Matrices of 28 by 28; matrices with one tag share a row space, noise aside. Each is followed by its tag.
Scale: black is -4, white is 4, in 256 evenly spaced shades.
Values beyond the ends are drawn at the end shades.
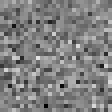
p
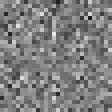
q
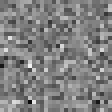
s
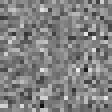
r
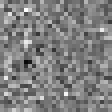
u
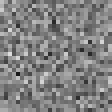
q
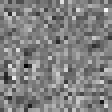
u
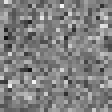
u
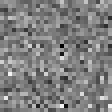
s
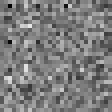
u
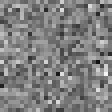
s
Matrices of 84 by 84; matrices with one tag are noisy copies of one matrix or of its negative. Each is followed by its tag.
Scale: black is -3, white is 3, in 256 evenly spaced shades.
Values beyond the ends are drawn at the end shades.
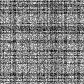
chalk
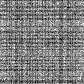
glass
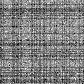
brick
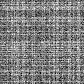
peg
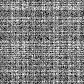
peg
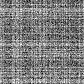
brick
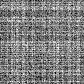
peg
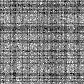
chalk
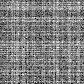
peg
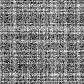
chalk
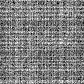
glass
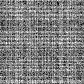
glass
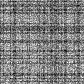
chalk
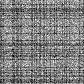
brick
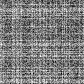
brick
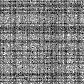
chalk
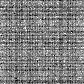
glass
